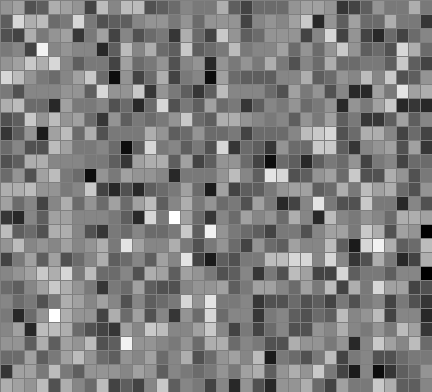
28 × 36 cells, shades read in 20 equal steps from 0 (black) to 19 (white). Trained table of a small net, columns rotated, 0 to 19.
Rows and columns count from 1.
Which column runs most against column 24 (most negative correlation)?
6
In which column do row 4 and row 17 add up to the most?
16
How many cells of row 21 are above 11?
13
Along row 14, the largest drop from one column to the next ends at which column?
9
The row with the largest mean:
18
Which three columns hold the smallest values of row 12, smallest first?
23, 26, 11
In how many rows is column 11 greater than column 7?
11
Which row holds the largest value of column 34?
7
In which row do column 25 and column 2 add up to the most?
2
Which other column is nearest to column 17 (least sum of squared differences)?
21
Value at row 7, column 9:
16
